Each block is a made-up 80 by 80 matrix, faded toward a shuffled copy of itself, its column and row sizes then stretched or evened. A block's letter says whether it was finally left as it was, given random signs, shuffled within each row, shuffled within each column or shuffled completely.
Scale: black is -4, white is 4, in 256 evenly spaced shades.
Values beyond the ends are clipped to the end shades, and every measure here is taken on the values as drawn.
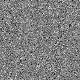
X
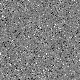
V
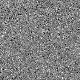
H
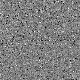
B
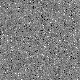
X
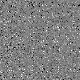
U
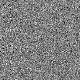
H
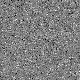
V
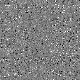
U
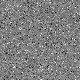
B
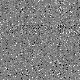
H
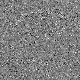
B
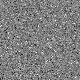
V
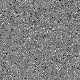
X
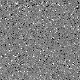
U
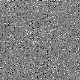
U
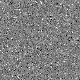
X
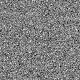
V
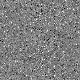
X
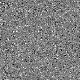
U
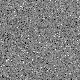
V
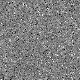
X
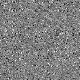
U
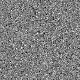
X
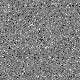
B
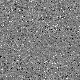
B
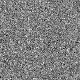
B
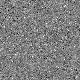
V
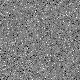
V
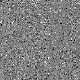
U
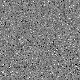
B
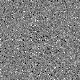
U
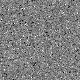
V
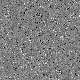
V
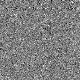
H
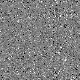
H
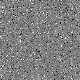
H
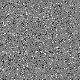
H
